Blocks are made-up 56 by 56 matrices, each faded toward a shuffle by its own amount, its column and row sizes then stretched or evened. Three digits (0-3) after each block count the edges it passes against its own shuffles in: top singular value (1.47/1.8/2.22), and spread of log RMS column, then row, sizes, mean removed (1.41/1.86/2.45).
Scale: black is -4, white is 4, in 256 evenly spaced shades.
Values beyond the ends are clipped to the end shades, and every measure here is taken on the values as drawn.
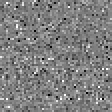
0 0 1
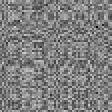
3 1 0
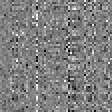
3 3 0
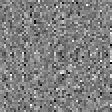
2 2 0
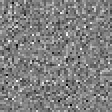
2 1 1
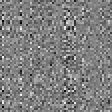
3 3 1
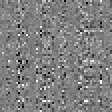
2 3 1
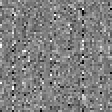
0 3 0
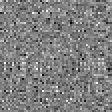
3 0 2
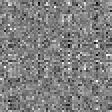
3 2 2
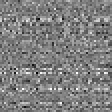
3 0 3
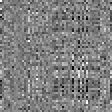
3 3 1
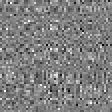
3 1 2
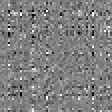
2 3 2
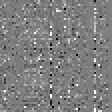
1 3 0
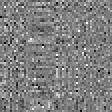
3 2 0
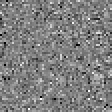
1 1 1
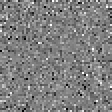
0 0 1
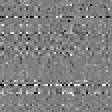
3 1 3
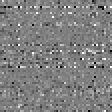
2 1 3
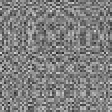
3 2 2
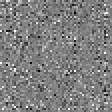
2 2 1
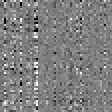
3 3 2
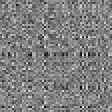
3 2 2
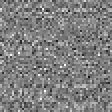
3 0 1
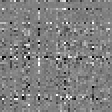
0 3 3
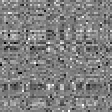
3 0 2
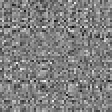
3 0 2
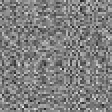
3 2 1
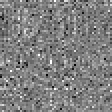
2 1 1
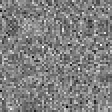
2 0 0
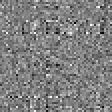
2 1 2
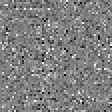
0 1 0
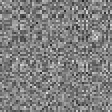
3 2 1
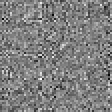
2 2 1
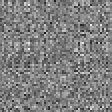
3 2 1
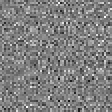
3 0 2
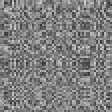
3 2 2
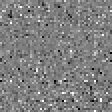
0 0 2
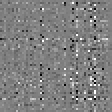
2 3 3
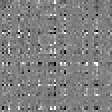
3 3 3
